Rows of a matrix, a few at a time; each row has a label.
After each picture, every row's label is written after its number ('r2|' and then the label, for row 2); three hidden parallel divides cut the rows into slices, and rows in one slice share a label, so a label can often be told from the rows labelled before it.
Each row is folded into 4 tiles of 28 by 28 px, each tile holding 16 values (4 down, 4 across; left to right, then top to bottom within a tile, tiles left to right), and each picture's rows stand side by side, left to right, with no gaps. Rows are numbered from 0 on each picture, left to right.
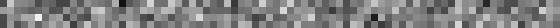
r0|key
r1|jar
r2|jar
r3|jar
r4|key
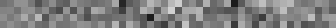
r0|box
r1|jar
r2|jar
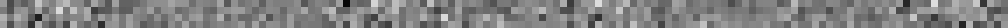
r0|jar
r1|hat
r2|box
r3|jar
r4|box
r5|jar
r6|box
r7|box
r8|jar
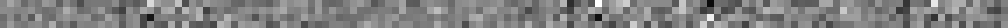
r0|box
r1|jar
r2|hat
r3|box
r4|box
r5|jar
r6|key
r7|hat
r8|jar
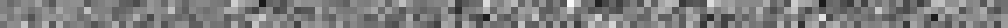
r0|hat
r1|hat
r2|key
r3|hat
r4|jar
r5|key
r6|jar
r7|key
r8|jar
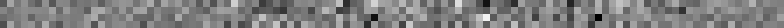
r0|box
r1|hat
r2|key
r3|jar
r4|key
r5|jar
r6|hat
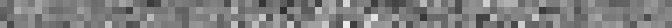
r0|hat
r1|box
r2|key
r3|key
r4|jar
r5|box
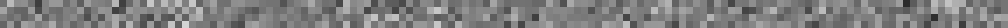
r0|box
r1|jar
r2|box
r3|key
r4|box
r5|box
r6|box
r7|hat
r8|jar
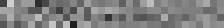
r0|key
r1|hat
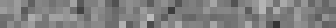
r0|box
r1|box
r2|hat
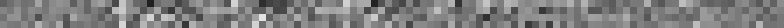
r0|hat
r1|key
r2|key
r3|key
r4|jar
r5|box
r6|box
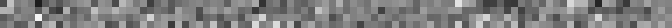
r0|key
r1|key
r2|key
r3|hat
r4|key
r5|key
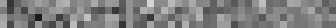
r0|jar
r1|jar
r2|hat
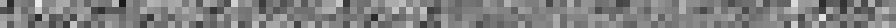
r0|jar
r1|jar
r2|key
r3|jar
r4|hat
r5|box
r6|box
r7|key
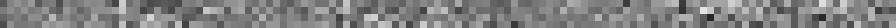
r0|box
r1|key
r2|box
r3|key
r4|box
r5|box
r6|jar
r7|jar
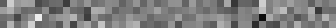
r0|key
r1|hat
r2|jar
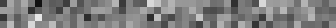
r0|key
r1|jar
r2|jar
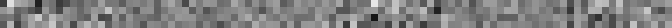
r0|key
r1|hat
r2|box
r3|jar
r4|hat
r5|jar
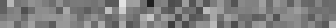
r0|box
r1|key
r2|hat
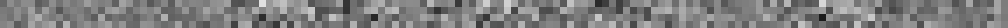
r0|box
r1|box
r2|jar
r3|jar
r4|jar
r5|key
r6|box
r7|jar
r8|box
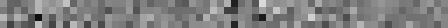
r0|jar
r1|box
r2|jar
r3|hat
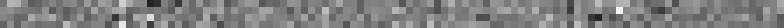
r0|box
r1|key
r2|box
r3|hat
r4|hat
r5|jar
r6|box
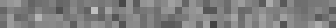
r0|box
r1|hat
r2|box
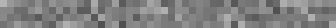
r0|hat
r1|hat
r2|hat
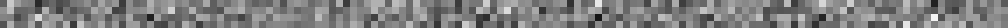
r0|key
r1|jar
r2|box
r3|jar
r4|jar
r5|jar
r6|jar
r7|jar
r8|key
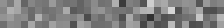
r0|box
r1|jar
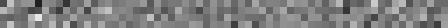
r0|key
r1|box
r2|hat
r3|jar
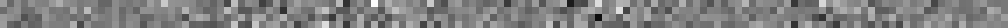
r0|hat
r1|hat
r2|key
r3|jar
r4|box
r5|jar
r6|box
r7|jar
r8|box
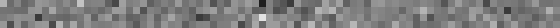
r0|hat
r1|box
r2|key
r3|hat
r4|box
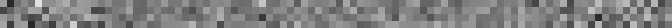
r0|jar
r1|box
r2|hat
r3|box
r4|hat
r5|jar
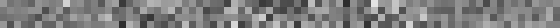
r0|hat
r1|jar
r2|key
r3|jar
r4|box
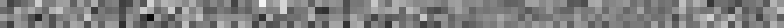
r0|jar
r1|jar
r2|jar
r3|jar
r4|box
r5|hat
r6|key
